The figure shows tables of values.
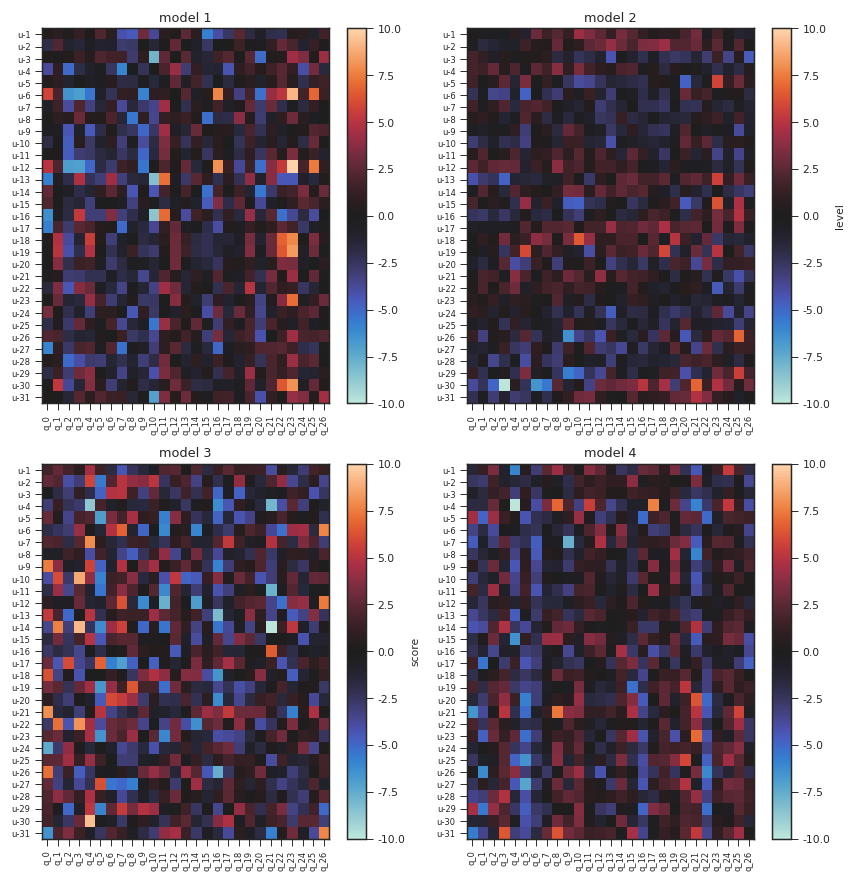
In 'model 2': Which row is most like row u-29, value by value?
u-26
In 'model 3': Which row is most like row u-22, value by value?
u-10
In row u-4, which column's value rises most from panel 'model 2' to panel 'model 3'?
q_23
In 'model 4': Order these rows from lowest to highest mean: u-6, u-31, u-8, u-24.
u-6, u-8, u-24, u-31
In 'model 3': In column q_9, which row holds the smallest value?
u-12
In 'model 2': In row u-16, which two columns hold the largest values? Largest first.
q_25, q_23
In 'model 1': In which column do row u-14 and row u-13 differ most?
q_0
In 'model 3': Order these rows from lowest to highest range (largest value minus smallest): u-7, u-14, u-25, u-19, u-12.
u-25, u-7, u-19, u-12, u-14
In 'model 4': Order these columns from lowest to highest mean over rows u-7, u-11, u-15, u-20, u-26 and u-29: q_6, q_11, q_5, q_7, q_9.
q_6, q_5, q_9, q_7, q_11
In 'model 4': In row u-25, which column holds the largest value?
q_20
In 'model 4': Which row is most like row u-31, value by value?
u-21
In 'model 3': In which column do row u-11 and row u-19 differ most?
q_21
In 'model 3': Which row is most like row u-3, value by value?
u-20
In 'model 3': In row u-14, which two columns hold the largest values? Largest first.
q_3, q_1
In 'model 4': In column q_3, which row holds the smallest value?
u-17
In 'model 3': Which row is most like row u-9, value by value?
u-13
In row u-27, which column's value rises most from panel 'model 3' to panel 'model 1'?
q_6
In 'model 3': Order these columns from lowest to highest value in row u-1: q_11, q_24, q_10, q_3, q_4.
q_24, q_10, q_3, q_11, q_4
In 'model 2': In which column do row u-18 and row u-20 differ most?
q_10
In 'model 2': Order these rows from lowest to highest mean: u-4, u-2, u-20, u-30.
u-20, u-30, u-4, u-2
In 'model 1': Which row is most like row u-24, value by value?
u-15
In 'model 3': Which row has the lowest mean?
u-4
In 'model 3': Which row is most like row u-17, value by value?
u-27
